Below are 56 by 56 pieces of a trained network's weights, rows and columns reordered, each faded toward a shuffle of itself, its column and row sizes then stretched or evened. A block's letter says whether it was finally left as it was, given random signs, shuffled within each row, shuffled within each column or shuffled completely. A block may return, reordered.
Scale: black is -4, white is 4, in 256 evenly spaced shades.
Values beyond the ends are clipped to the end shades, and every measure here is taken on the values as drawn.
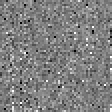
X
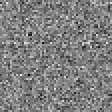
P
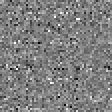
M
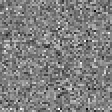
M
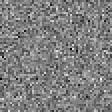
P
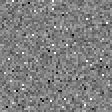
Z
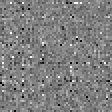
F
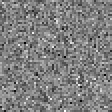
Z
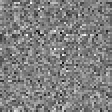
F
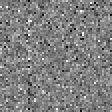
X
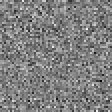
P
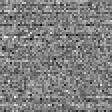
P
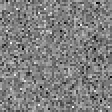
Z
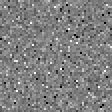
Z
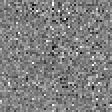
M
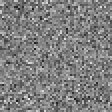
P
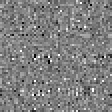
F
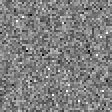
Z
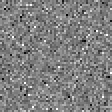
Z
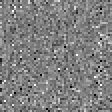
X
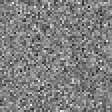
X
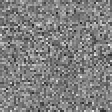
P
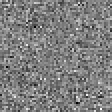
M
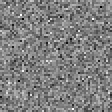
Z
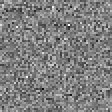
P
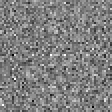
F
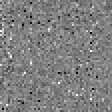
X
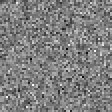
Z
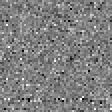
P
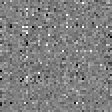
M
